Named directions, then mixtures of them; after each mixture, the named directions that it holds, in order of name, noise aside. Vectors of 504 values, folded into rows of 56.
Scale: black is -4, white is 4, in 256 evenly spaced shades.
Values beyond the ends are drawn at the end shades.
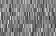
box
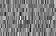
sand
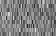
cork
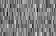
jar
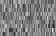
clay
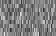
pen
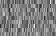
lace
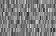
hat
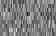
clay, cork, lace.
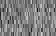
box, jar.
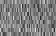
clay, cork, hat.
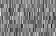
box, pen.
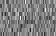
box, hat, sand.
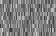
clay, lace, pen.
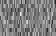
lace, pen, sand.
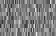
jar, lace.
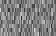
cork, pen.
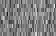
jar, pen.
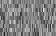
pen.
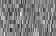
pen.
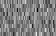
clay, jar.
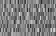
hat.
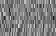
box, lace, sand.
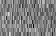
cork.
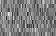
cork.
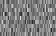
hat, sand.
